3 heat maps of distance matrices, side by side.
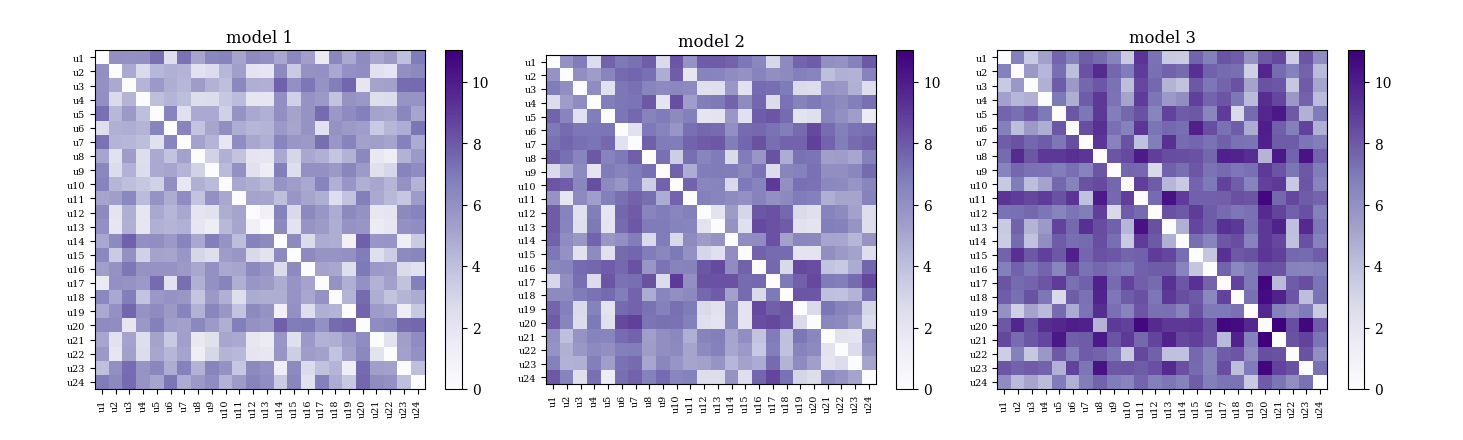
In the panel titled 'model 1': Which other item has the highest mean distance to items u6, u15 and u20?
u24
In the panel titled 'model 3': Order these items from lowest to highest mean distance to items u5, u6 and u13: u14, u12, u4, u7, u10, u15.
u4, u10, u14, u12, u7, u15
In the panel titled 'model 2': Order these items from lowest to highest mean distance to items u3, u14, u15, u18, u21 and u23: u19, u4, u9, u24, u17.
u24, u19, u9, u4, u17
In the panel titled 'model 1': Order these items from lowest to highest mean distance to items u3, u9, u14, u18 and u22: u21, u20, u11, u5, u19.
u21, u11, u19, u5, u20
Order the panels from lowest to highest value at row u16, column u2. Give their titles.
model 1, model 2, model 3
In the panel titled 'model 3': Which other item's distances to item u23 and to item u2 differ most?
u6
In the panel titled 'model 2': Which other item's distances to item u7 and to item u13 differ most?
u20
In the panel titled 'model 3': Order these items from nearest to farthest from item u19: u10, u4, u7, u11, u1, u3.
u4, u3, u1, u10, u7, u11
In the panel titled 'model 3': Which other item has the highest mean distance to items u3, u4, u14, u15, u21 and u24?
u20
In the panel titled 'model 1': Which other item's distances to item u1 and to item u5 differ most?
u17
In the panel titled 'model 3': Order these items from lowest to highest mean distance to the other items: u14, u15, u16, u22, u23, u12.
u22, u14, u16, u12, u23, u15
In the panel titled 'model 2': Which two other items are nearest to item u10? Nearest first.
u14, u8
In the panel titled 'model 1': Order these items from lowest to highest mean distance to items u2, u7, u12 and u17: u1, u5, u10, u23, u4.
u4, u10, u5, u1, u23
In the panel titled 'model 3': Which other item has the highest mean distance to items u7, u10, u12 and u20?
u21
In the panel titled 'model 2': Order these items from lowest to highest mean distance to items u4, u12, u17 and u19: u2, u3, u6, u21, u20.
u3, u20, u2, u21, u6
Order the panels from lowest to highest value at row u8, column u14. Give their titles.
model 2, model 1, model 3
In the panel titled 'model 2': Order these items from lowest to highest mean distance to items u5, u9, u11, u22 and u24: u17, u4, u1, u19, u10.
u19, u4, u1, u17, u10
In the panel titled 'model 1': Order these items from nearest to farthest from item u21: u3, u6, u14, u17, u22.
u22, u6, u17, u3, u14
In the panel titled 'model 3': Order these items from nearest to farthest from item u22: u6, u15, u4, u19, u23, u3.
u3, u4, u19, u6, u15, u23
